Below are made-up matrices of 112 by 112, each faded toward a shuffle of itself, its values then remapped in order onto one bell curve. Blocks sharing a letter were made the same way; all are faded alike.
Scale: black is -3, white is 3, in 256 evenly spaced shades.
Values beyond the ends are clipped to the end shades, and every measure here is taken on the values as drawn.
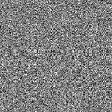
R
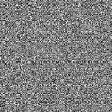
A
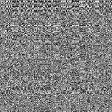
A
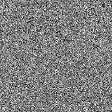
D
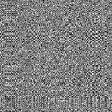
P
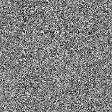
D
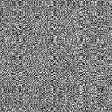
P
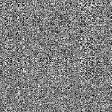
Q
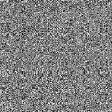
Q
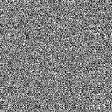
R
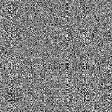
Q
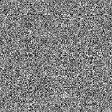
Q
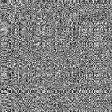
P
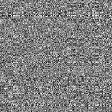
A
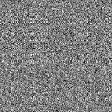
R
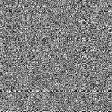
A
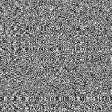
A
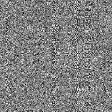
Q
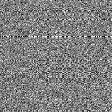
A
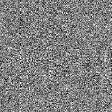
Q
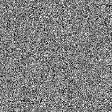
D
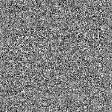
D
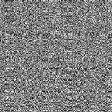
A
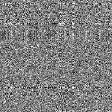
Q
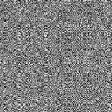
P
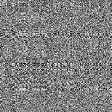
A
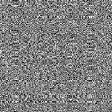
A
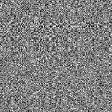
A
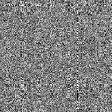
Q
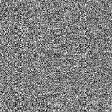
R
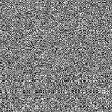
A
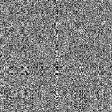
Q
